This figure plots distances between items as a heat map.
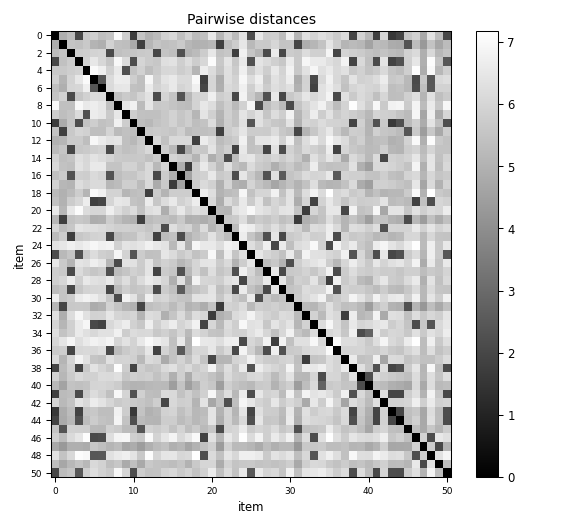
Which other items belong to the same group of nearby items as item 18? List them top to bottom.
12
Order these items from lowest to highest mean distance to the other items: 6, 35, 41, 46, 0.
0, 41, 6, 46, 35
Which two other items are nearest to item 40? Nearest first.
39, 34
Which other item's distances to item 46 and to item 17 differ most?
15
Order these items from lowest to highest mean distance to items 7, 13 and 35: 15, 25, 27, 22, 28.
27, 28, 15, 25, 22
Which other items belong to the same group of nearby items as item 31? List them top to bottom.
1, 11, 21, 45
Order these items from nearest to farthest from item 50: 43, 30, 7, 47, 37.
43, 47, 7, 37, 30
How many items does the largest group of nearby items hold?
9
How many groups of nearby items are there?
13
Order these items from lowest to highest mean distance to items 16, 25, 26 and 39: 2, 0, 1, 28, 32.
2, 0, 1, 28, 32
